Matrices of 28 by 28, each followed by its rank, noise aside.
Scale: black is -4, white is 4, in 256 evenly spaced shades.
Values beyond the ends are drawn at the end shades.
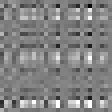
one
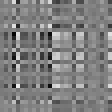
one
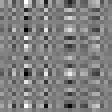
one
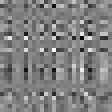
two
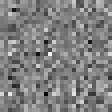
four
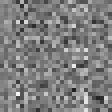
six
